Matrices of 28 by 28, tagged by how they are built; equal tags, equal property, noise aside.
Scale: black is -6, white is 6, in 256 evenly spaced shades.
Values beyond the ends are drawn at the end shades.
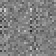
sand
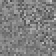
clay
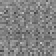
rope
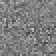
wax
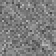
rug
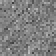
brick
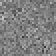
wax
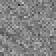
rug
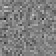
sand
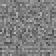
rope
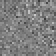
clay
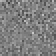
clay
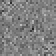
wax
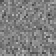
rope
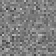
sand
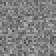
rope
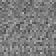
rope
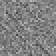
rug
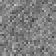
brick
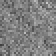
rug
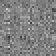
sand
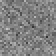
rug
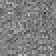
sand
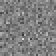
sand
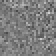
clay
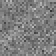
brick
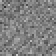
brick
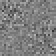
wax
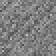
brick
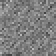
brick
